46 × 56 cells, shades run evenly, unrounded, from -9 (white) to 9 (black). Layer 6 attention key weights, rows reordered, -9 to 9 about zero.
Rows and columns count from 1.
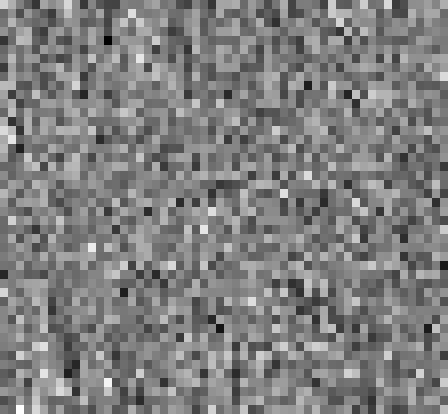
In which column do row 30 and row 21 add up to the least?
47
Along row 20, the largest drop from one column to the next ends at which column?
36
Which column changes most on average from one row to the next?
45
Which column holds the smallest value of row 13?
16
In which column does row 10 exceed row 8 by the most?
39
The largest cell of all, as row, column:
5, 14
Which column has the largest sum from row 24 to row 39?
9
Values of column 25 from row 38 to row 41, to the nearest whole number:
1 -1 4 -2
